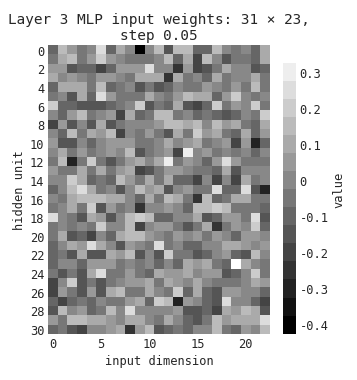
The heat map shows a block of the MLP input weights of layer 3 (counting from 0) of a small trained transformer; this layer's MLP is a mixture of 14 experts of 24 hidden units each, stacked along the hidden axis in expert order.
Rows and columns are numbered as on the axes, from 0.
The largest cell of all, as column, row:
19, 23
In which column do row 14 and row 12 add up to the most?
12
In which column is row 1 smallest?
15
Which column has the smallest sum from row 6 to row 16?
21
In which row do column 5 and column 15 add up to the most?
5
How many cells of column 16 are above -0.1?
21
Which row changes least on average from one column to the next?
29
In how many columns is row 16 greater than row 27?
16
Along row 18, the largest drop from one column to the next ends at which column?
22
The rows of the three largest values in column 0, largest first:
18, 6, 3
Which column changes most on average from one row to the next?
9
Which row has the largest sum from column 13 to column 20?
8
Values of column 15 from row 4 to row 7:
-0.05 0.1 -0.2 -0.1
